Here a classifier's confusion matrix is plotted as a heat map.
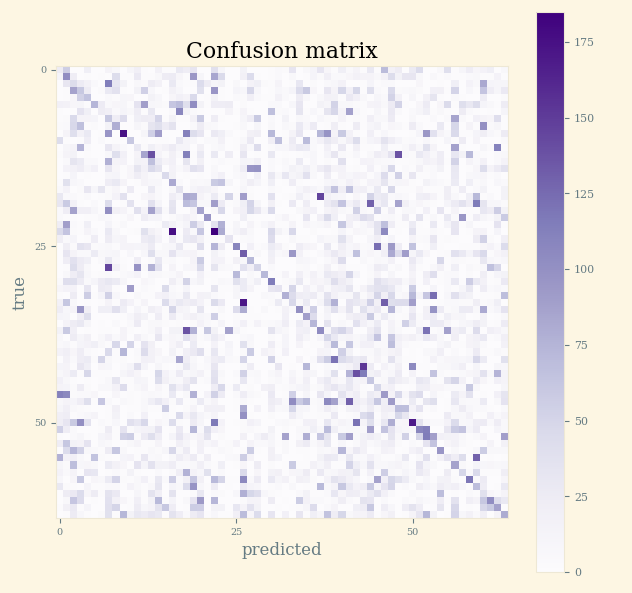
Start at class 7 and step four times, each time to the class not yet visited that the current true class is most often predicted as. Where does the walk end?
26
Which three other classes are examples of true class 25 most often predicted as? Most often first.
45, 47, 22
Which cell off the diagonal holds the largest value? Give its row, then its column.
23, 22
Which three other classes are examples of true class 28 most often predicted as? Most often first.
7, 11, 13
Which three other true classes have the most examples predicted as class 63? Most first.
52, 32, 21
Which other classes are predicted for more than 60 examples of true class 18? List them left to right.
19, 26, 37, 59
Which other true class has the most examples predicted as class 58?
12
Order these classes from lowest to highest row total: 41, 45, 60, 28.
45, 60, 28, 41
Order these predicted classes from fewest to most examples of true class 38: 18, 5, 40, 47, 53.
5, 40, 53, 18, 47
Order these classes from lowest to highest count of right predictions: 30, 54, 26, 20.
20, 54, 30, 26
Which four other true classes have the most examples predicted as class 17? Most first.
6, 41, 5, 49
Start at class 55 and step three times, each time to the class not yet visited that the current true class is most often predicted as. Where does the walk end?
44
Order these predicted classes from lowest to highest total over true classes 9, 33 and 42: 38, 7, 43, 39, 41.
41, 39, 7, 38, 43
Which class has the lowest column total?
29
